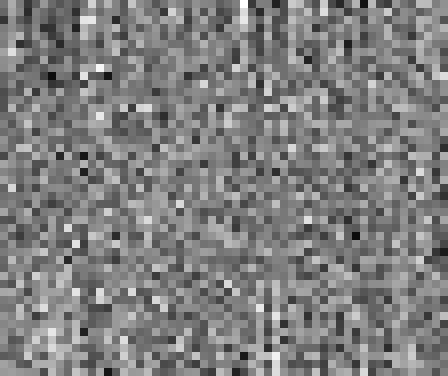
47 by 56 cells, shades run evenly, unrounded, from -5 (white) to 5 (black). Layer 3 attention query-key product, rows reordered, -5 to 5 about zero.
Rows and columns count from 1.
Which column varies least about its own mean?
27
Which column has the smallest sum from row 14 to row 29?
53
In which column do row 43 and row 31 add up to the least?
10
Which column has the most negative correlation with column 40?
31
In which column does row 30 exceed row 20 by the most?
15
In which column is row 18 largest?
25
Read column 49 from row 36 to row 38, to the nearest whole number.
-1 1 3
